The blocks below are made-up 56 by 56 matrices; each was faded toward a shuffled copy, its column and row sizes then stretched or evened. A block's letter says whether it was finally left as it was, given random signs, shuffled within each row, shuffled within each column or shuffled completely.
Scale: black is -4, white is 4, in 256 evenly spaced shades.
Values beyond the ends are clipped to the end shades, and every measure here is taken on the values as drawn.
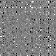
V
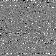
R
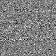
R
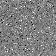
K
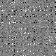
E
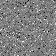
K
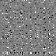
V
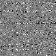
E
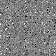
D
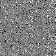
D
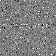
R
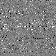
R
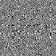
V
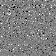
R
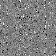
D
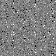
D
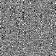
D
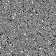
K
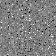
D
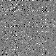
E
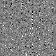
D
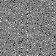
D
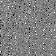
D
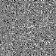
E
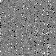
D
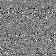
R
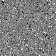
K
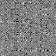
V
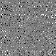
V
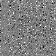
D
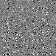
E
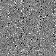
D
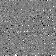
R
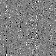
D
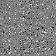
E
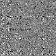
E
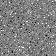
K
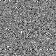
R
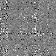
V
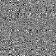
V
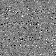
R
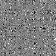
E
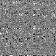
V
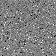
K
